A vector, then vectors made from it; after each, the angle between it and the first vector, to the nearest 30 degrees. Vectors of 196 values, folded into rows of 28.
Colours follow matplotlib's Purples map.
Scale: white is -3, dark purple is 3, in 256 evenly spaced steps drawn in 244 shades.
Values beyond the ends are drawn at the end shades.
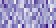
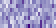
120 degrees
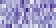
120 degrees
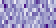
30 degrees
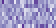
30 degrees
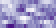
90 degrees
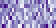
30 degrees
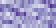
120 degrees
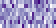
60 degrees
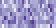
120 degrees
